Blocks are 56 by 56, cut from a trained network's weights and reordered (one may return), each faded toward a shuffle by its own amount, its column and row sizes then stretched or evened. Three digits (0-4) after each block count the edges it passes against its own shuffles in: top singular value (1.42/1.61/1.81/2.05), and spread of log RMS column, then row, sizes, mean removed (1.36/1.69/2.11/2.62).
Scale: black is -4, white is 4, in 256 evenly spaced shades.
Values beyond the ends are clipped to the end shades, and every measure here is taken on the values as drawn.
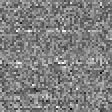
0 2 2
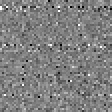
0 1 3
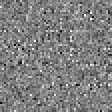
1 0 1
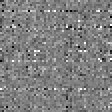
1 2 3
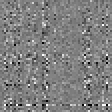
4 4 2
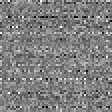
0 2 4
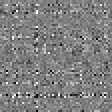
4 2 4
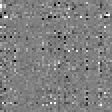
0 3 3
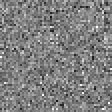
1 1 0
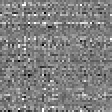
2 3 4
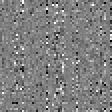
0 4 1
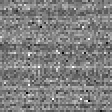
3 0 1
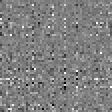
0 3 3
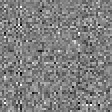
3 2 2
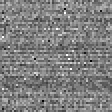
3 0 0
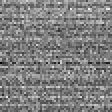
4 0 2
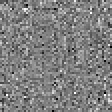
1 3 0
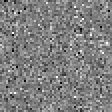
0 2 0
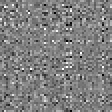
4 3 3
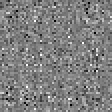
0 3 3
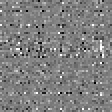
2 2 4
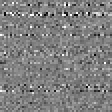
2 0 4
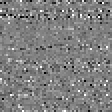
1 0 4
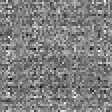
2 4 1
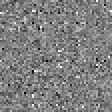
0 1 2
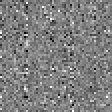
2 3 1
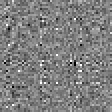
3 3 2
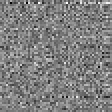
4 1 3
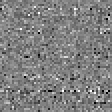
0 1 3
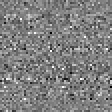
1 0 4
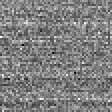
2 2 2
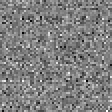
3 0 2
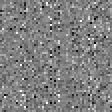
1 3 1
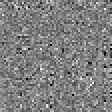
0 2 1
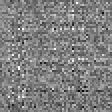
1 3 2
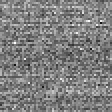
2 1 1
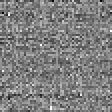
0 3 2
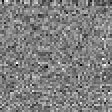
3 0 3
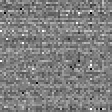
2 1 2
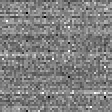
3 2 1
